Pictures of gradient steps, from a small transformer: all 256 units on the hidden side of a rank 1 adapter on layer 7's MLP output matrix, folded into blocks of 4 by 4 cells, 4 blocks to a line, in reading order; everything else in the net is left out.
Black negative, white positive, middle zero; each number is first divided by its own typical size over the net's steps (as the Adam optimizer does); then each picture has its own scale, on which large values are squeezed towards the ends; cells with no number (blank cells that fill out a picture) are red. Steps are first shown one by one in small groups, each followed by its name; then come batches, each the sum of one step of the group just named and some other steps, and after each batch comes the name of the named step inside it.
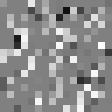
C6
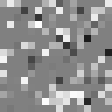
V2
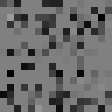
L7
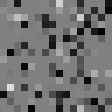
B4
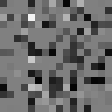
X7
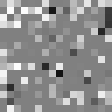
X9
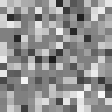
V2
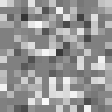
V2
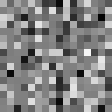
L7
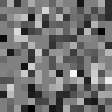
B4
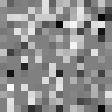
B4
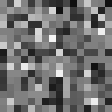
X7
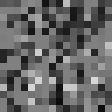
L7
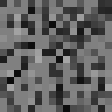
B4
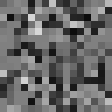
X7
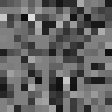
X7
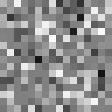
V2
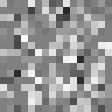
C6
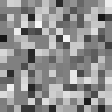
V2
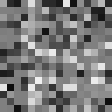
L7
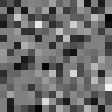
V2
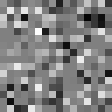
X9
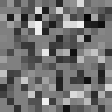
V2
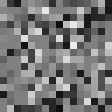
B4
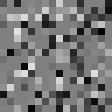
B4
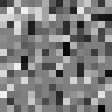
X9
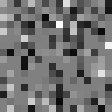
B4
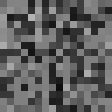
X7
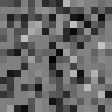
L7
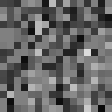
L7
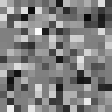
X9
